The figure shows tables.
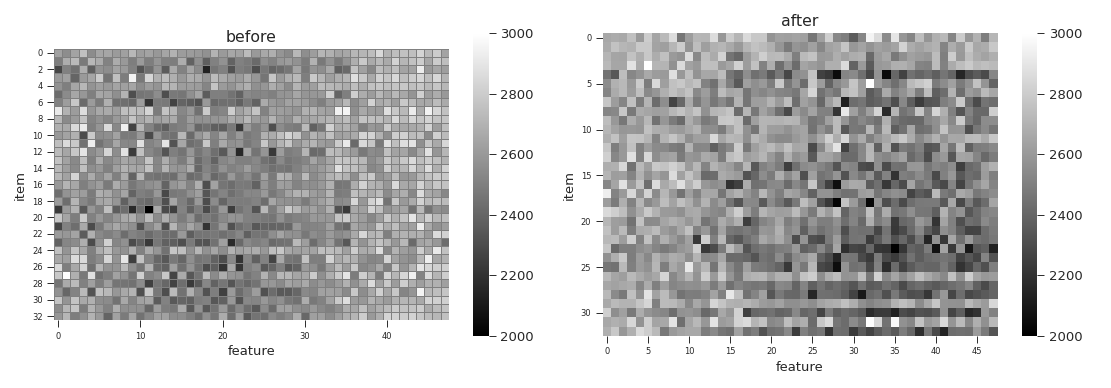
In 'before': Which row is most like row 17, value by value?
5
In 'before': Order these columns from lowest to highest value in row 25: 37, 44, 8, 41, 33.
37, 41, 44, 33, 8
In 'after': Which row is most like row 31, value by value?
0
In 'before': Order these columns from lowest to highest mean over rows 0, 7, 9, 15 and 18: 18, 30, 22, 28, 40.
22, 18, 28, 30, 40
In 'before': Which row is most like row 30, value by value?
15
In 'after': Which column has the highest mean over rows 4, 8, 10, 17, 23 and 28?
5
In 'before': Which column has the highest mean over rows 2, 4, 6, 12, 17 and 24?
44
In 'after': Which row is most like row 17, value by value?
13
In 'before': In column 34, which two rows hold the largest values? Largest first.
7, 14
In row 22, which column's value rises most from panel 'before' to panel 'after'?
3
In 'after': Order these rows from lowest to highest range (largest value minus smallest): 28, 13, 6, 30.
6, 13, 30, 28
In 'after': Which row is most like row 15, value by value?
20
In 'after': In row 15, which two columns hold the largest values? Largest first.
8, 10
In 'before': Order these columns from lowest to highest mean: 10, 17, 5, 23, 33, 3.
17, 23, 10, 5, 3, 33
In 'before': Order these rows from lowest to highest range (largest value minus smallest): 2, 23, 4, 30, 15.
4, 15, 30, 23, 2
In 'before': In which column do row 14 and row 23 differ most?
11
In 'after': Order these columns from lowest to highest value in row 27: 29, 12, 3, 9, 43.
29, 43, 9, 12, 3
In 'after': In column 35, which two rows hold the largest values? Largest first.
31, 0
